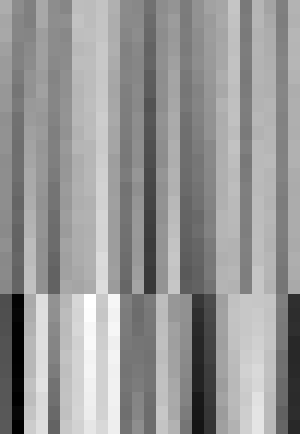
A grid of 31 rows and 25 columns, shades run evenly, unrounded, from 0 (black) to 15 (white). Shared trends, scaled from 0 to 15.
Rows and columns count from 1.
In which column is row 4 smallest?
13
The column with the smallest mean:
2
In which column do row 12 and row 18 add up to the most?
9
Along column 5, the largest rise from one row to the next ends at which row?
22
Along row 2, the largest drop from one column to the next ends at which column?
21
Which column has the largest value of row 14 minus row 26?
25
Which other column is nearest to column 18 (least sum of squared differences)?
1
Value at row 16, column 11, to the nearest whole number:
7
